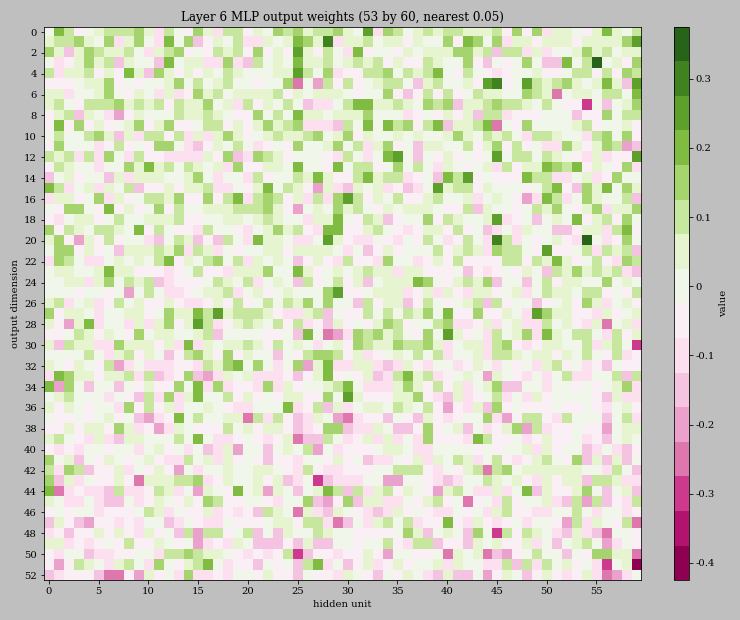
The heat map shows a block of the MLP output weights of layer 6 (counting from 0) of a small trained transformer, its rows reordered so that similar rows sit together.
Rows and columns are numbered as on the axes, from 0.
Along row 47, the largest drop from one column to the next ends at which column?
59
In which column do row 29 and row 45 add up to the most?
26
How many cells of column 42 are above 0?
23
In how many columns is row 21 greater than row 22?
28
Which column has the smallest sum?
56
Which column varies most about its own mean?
25
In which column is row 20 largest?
54
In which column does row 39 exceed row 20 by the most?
15
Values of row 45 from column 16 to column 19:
0.15 0.1 -0.05 -0.05
